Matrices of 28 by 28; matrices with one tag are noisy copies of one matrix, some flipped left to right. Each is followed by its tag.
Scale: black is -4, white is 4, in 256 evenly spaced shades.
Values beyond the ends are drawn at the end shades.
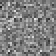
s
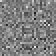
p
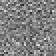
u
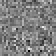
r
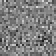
r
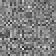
p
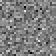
s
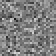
s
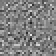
u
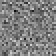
u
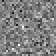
s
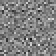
u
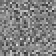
u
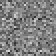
s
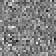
r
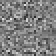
s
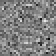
s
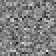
s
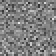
u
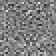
u
